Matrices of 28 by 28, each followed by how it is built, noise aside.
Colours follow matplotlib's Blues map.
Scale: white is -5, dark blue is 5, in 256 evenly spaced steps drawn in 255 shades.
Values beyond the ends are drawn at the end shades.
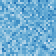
Toeplitz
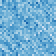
Toeplitz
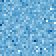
sparse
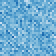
Toeplitz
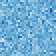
uneven columns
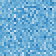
low rank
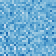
low rank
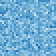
repeating rows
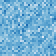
Hankel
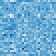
low rank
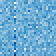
uneven columns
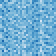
repeating rows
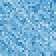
Toeplitz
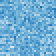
blocks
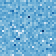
sparse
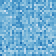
blocks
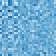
low rank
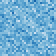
Toeplitz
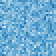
repeating rows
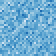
Hankel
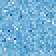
sparse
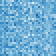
repeating rows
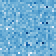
sparse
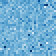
sparse
